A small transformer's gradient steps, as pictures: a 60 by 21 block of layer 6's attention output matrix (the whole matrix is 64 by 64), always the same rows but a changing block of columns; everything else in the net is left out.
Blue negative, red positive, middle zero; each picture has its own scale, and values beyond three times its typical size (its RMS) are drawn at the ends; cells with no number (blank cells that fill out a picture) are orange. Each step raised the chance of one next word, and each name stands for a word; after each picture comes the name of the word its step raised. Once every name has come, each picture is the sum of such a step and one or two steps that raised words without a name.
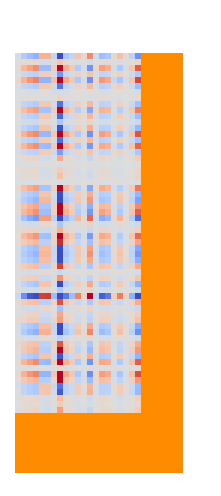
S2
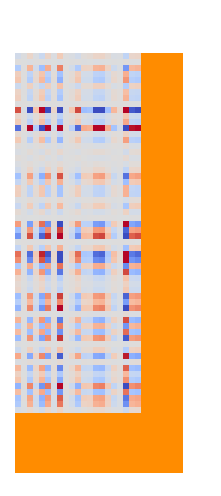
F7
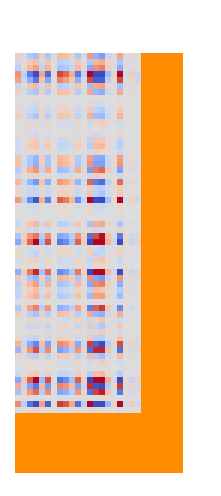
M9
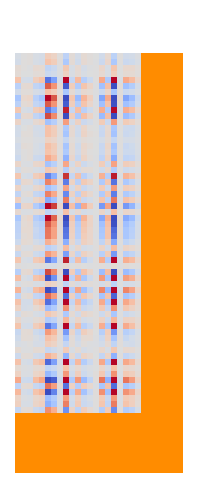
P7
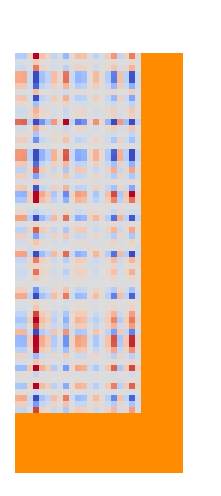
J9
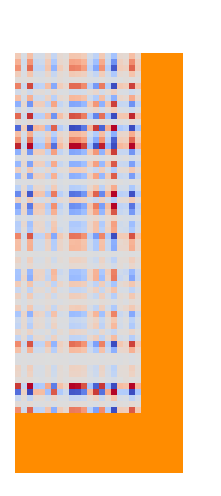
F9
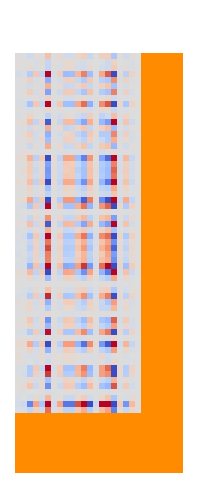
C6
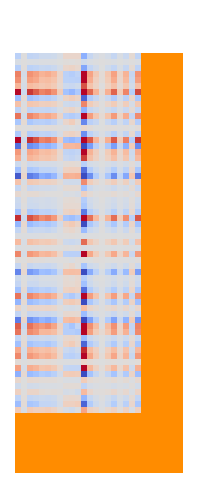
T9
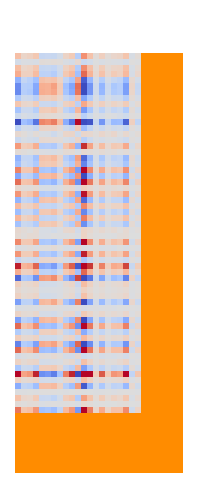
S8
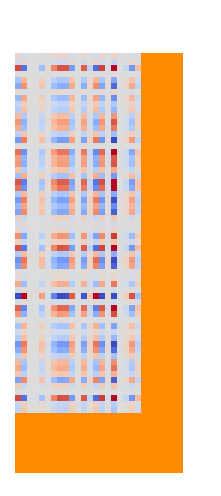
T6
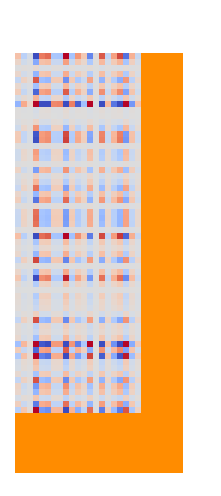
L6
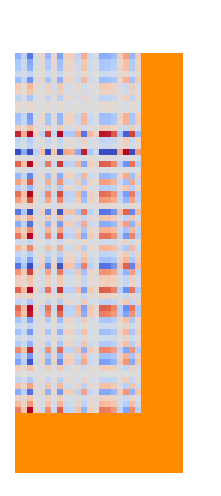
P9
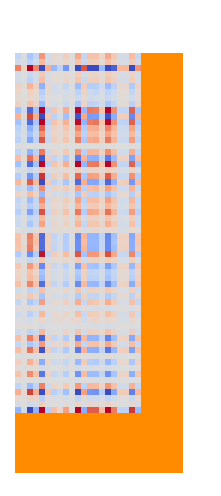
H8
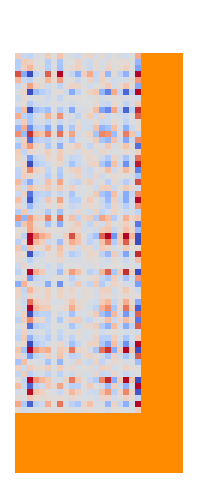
M9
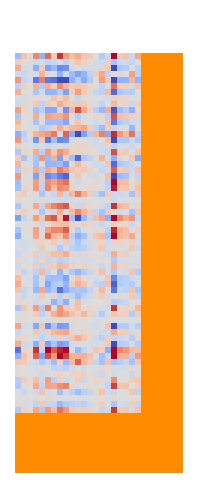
P7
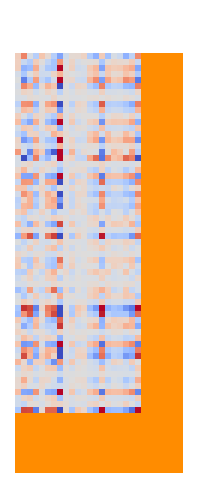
P9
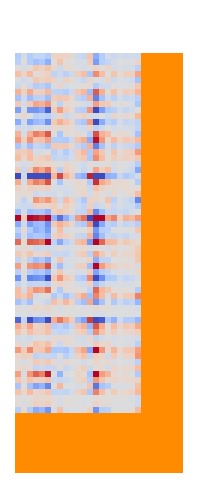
T9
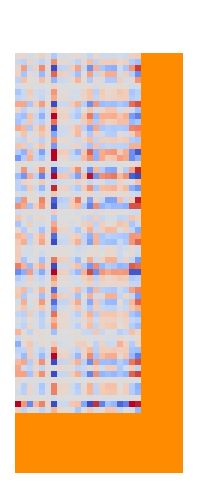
C6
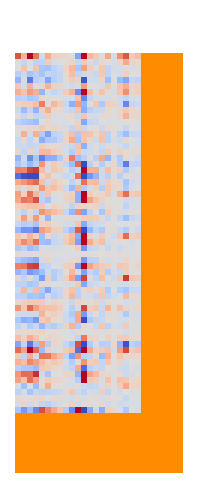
L6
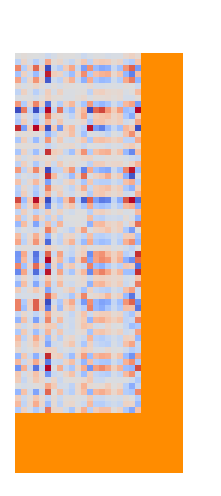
F7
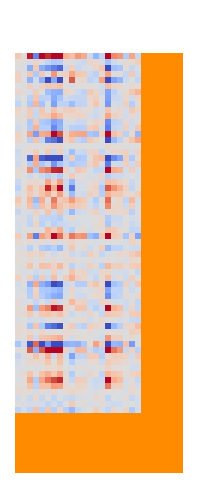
L6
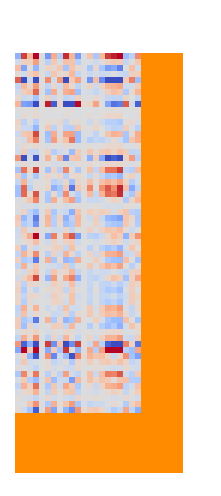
L6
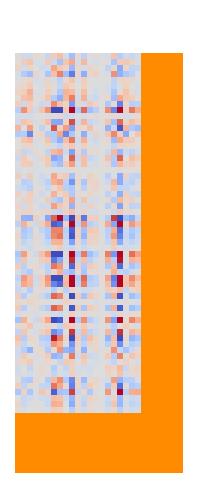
F7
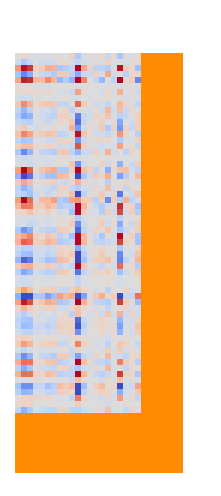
S2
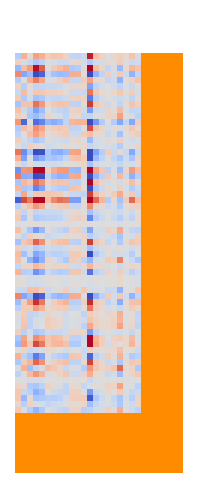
J9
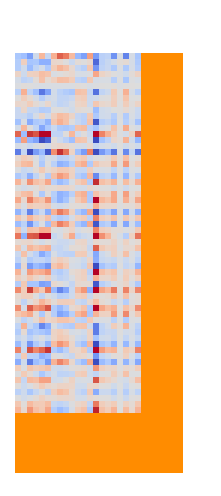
P9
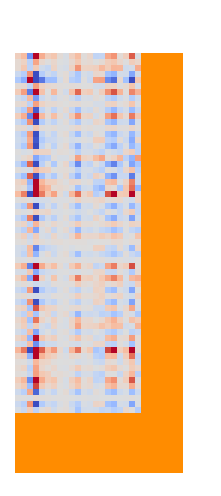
J9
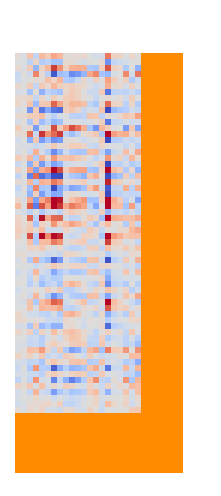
P7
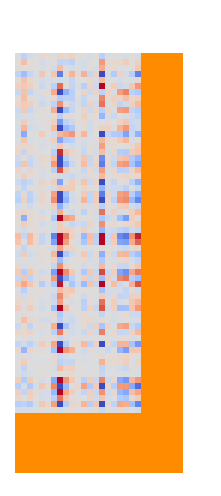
M9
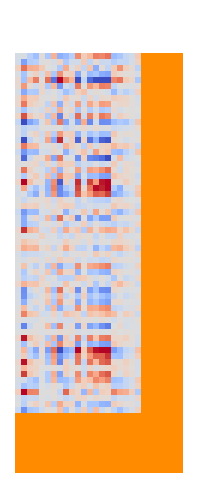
H8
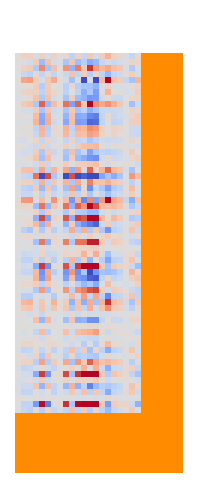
C6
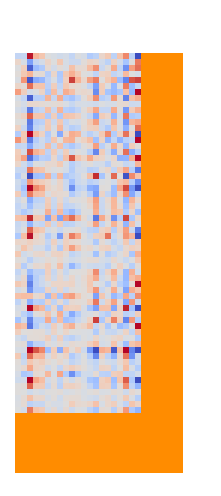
T9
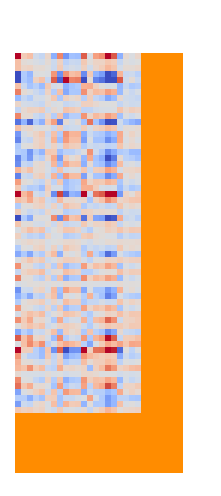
J9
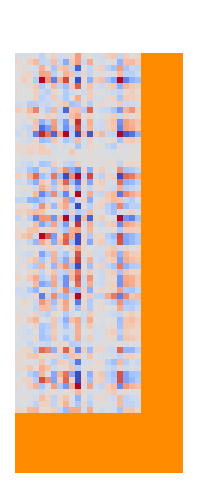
S2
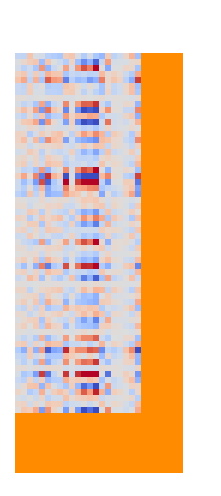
H8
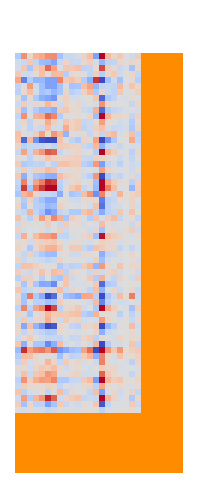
T6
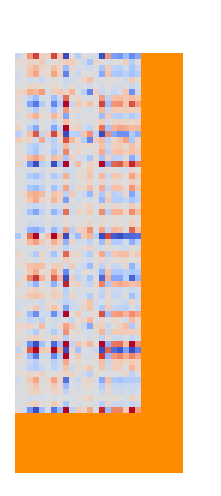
L6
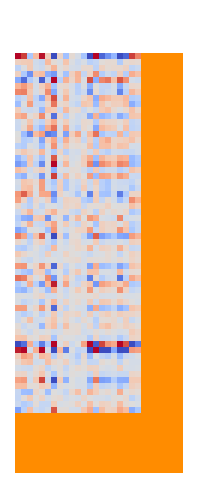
L6
